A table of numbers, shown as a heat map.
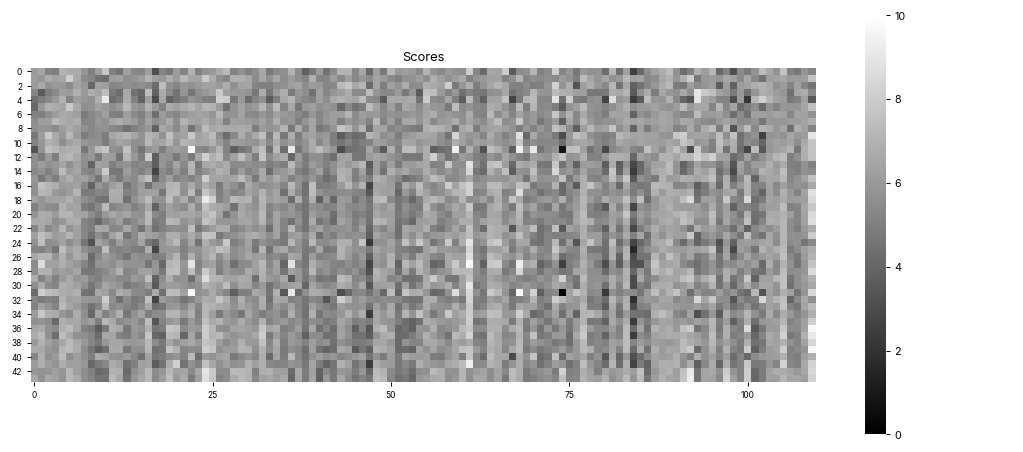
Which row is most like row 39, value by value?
36
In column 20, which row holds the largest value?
41
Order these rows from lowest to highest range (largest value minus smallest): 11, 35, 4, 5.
5, 35, 4, 11
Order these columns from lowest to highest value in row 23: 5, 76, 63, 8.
8, 76, 63, 5
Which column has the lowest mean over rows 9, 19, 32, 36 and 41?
84
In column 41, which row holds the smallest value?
32
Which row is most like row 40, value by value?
22
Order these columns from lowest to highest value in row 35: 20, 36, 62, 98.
98, 62, 36, 20
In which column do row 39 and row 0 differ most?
109
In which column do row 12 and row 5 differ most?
74
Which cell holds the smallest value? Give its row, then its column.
31, 74
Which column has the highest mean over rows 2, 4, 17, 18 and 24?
61
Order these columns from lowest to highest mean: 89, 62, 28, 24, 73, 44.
62, 28, 44, 73, 89, 24
